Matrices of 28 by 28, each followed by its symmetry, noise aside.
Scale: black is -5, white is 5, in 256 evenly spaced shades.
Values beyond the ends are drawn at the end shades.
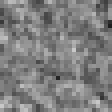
antisymmetric.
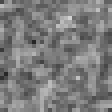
same after a half turn.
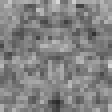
mirrored left to right.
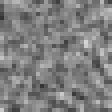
antisymmetric.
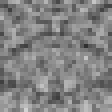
mirrored left to right.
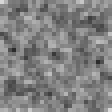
same after a half turn.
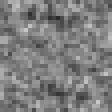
same after a half turn.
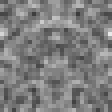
mirrored left to right.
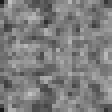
mirrored top to bottom.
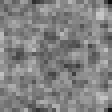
mirrored top to bottom.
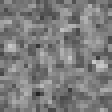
same after a half turn.
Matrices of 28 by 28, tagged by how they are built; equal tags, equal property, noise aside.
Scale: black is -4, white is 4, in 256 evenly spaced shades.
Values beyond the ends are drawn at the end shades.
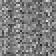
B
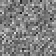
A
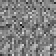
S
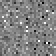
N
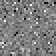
N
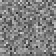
S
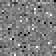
N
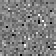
N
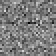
S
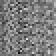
B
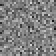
B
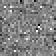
N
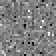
N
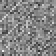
A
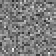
B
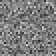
S
